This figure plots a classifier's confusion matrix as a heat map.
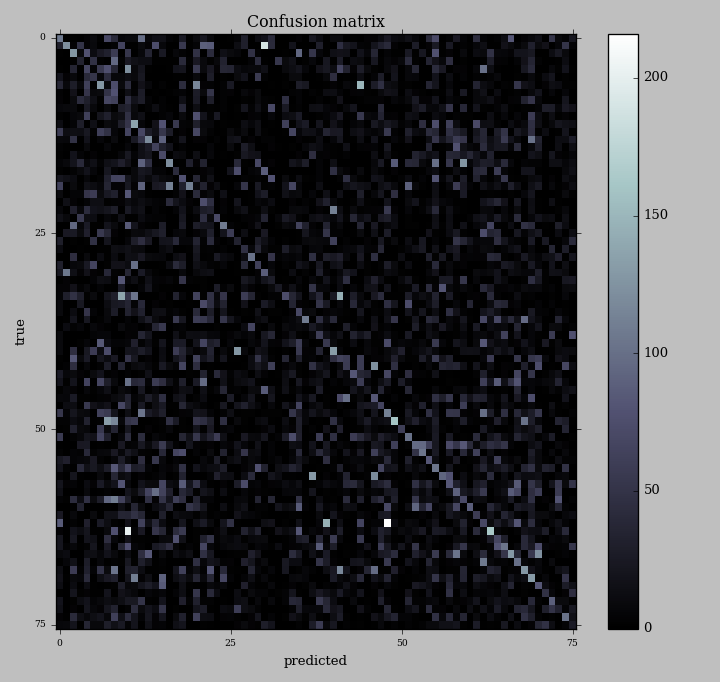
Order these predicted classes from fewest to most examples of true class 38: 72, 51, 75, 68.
68, 51, 72, 75
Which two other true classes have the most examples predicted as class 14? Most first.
58, 1
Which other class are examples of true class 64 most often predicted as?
17
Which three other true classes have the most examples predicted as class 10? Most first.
63, 4, 44
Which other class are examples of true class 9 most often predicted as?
31
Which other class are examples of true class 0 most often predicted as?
12
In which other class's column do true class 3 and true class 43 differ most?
8
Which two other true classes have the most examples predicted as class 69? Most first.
13, 46
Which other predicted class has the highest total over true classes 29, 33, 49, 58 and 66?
11
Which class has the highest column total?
10
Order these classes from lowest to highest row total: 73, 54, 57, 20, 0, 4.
20, 54, 73, 0, 4, 57
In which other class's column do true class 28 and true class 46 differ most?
42
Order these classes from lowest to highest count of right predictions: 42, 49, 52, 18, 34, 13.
34, 42, 18, 52, 13, 49
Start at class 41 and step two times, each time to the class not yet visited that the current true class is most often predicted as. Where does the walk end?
35
